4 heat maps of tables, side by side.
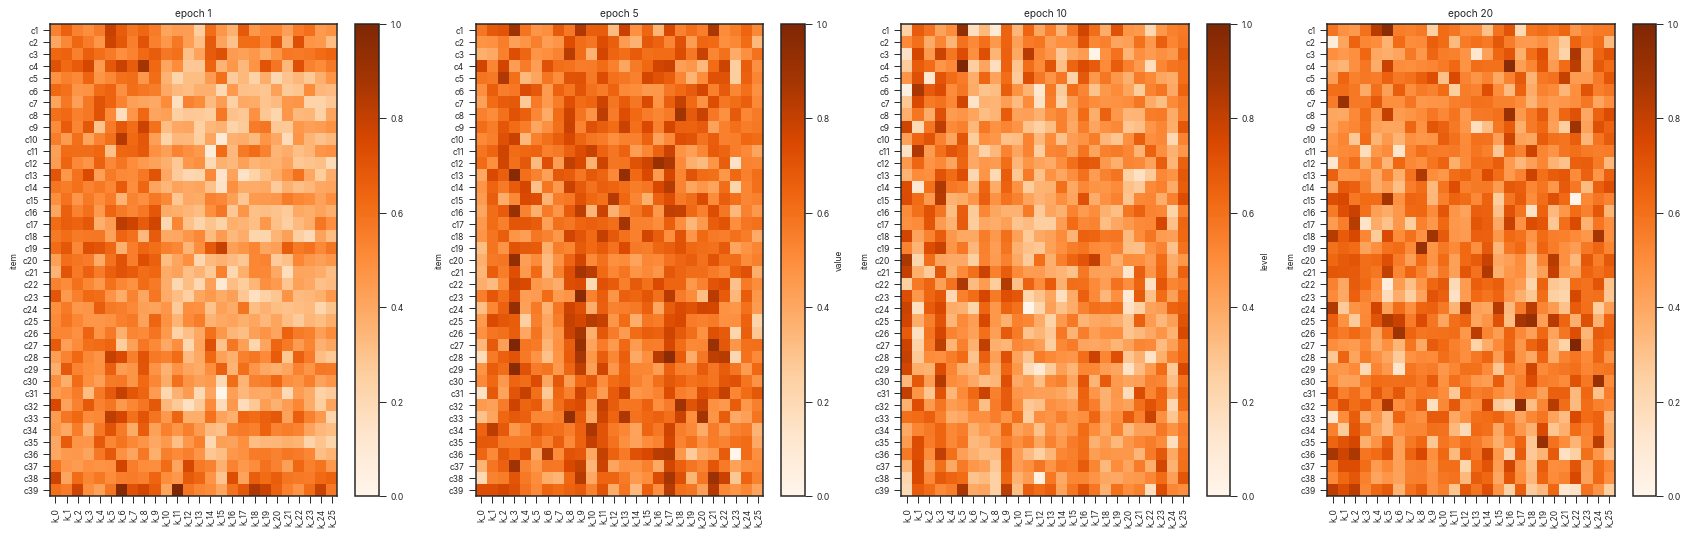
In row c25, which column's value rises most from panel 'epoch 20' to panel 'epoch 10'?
k_2
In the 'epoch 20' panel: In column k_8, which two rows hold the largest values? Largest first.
c19, c13
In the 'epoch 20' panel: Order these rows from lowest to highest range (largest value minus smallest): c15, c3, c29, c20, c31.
c31, c20, c29, c3, c15
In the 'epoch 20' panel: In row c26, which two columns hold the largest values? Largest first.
k_6, k_13
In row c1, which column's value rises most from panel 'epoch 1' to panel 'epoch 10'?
k_16
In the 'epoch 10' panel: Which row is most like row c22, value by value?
c39
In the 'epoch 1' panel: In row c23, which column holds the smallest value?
k_18
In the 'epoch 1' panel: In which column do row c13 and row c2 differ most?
k_17
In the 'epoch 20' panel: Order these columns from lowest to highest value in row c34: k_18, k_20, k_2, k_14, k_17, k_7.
k_20, k_18, k_17, k_7, k_14, k_2
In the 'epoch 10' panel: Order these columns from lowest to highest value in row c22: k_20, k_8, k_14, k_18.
k_8, k_14, k_18, k_20
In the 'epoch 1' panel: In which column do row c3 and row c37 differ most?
k_12
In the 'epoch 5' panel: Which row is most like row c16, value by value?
c37
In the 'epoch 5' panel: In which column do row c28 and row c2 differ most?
k_17
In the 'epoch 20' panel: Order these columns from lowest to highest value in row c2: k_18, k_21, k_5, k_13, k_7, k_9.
k_21, k_5, k_18, k_7, k_13, k_9
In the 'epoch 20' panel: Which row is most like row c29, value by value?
c11
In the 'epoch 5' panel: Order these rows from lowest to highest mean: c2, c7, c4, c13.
c2, c4, c7, c13
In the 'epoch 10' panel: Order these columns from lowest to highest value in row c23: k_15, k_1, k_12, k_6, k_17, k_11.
k_11, k_12, k_15, k_1, k_17, k_6
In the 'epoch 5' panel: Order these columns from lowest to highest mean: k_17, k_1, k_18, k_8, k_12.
k_12, k_1, k_18, k_8, k_17
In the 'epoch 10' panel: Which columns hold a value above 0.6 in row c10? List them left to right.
k_1, k_2, k_5, k_21
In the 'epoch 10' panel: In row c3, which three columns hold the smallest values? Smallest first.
k_17, k_0, k_14
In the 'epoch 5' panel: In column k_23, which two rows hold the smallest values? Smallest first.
c36, c12
